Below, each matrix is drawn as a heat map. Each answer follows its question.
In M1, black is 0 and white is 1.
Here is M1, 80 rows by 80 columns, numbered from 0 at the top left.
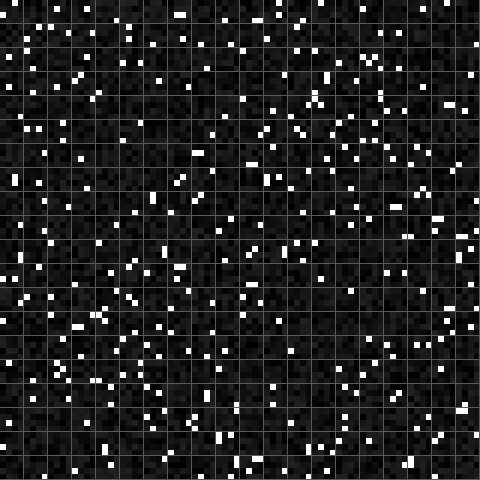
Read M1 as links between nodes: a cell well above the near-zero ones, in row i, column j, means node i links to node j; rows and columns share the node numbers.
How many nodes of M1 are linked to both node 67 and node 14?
0
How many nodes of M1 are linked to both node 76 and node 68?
2
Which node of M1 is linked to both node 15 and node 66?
node 5
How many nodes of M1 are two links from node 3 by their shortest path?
8
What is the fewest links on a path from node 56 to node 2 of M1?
7
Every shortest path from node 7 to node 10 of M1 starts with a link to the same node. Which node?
node 38
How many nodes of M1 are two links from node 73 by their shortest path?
4
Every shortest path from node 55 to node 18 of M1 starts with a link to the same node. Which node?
node 22
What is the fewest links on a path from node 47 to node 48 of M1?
4
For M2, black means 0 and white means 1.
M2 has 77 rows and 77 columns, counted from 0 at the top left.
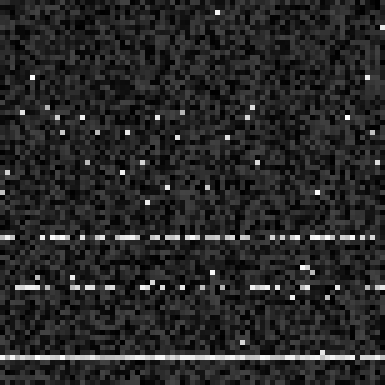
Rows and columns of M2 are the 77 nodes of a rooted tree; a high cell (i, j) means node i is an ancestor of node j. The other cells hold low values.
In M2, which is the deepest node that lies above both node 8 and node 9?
71
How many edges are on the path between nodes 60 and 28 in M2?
4
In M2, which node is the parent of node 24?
34
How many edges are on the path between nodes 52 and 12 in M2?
5
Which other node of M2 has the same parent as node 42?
62
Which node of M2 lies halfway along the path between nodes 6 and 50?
57
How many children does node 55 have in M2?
2
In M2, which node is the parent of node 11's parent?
47
